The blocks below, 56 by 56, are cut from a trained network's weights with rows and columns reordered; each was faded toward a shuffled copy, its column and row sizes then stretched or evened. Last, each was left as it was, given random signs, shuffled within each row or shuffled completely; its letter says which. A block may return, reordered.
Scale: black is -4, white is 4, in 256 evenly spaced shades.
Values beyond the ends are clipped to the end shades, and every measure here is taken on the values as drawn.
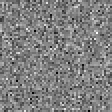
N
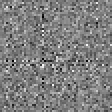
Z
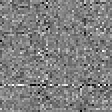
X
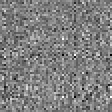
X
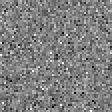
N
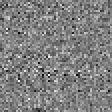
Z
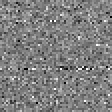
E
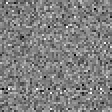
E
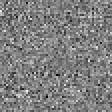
E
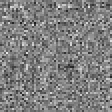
X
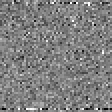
E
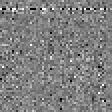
Z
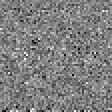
E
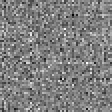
Z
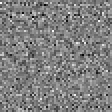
E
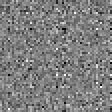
Z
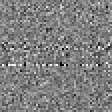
X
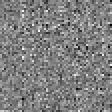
Z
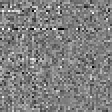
Z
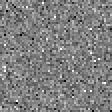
N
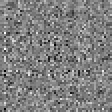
X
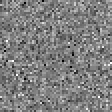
N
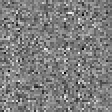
Z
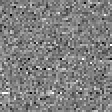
E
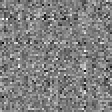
X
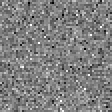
N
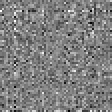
X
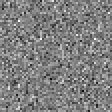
N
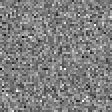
E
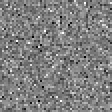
N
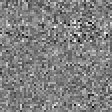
Z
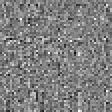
X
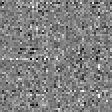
Z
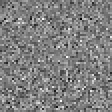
E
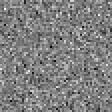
N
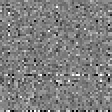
Z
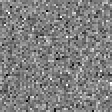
N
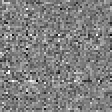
Z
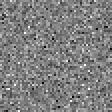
N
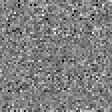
E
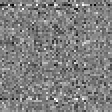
X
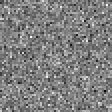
N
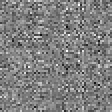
X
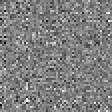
X
